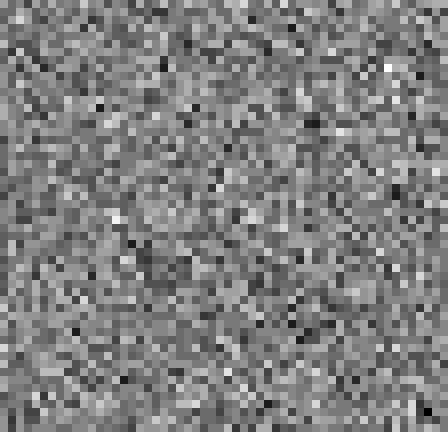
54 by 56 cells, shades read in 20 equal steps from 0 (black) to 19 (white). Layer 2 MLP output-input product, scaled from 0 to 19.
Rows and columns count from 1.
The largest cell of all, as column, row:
49, 9
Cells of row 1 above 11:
21
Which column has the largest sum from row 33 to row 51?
25
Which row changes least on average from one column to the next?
17
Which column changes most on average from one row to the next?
50
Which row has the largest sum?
1
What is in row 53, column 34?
12
